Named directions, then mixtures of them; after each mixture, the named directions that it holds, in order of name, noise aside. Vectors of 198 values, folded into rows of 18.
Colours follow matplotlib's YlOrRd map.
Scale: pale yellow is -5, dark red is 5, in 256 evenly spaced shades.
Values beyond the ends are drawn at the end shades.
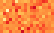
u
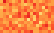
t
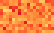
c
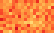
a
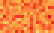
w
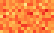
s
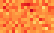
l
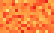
u, w.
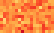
u, w.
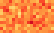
a, c.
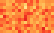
a, s.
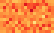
l, u.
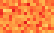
c, t.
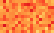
l, w.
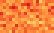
a, c, l.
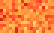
a, t, w.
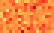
u, w.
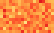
c, s, u.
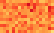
c, l, w.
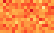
l, t.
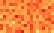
s, w.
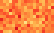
a.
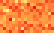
c, u.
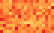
a.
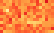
a, c, u.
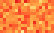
t, u, w.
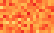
s, t, w.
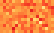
l, t.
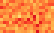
a, t, w.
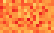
t.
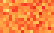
c, t, u.
